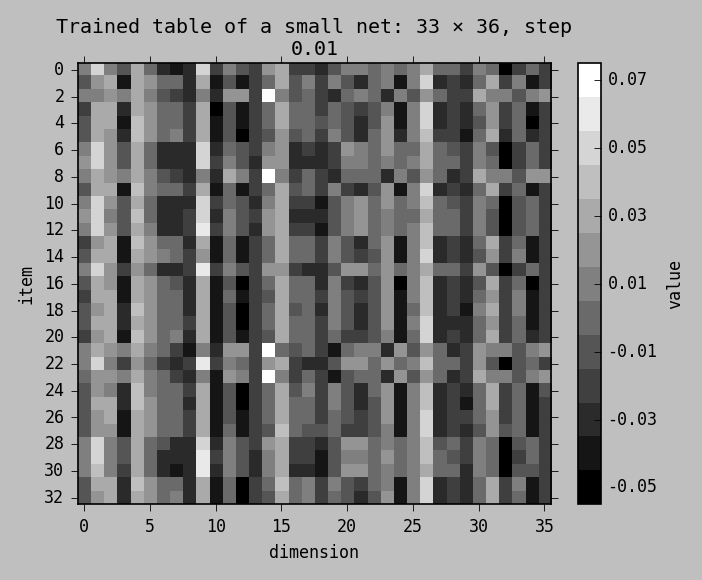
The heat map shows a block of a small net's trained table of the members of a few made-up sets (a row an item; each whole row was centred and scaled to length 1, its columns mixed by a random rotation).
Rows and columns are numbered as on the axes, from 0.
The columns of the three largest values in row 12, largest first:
9, 1, 26
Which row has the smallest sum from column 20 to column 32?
16
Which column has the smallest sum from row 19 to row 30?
10
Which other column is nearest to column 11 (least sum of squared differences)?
30
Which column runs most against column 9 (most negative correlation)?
32
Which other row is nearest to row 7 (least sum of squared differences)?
0
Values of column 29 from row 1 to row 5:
-0.03 -0.02 -0.03 -0.03 -0.04
